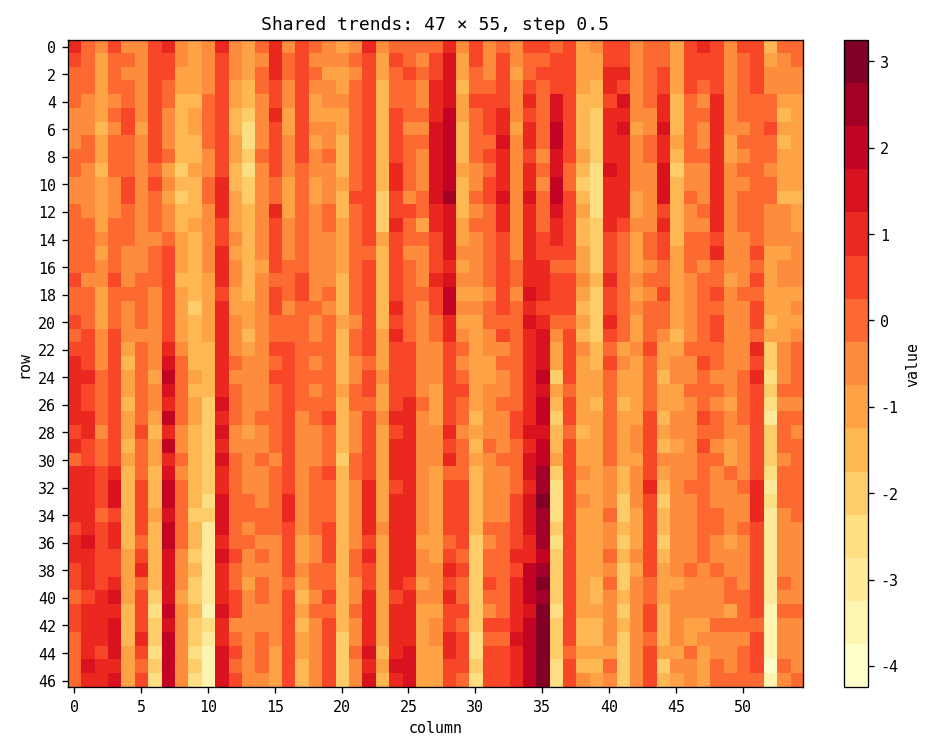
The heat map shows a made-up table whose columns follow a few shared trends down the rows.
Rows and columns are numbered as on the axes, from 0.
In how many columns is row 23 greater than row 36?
17
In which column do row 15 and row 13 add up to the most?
28
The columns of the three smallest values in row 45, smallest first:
52, 10, 36
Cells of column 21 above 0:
1
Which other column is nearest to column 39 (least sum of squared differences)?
23
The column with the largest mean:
35
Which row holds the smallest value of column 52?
45
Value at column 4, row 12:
0
